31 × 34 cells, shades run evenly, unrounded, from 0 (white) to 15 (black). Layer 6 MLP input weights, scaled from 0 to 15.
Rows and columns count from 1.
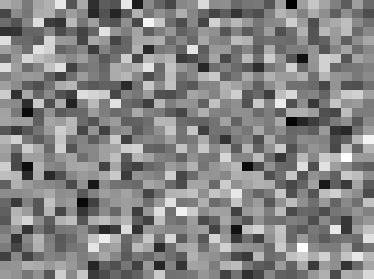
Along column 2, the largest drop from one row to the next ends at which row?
16
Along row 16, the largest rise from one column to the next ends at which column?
12
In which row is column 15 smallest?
24
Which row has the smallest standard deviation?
9
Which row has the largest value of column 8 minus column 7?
23
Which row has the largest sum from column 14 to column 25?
2
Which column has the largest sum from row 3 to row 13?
17
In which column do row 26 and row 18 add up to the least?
31
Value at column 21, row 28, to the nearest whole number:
3
